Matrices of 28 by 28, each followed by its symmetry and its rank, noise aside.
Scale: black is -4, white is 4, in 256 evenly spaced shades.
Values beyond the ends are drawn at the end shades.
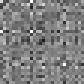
symmetric, rank three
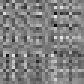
antisymmetric, rank two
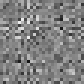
symmetric, rank four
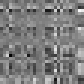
no symmetry, rank two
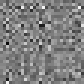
no symmetry, rank four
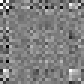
symmetric, rank two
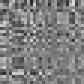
antisymmetric, rank two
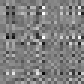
no symmetry, rank two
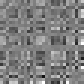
symmetric, rank two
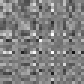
symmetric, rank two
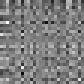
no symmetry, rank three
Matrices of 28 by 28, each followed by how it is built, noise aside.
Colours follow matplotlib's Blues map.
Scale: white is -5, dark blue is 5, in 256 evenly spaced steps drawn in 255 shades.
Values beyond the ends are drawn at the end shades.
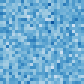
noise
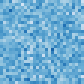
noise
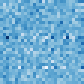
uneven rows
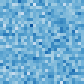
noise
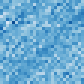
Hankel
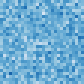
noise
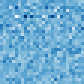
uneven rows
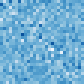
block diagonal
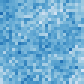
smooth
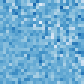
upper triangular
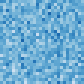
noise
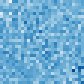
block diagonal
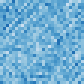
Hankel
